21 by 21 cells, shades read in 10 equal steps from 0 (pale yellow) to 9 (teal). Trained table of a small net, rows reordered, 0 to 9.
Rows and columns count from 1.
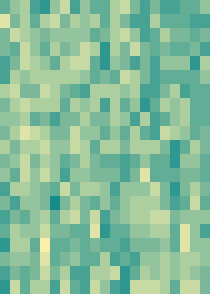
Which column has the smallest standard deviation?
21
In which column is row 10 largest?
16
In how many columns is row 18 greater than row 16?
13
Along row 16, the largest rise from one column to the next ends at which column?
11
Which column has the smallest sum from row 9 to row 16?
3
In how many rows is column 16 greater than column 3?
12
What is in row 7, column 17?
5
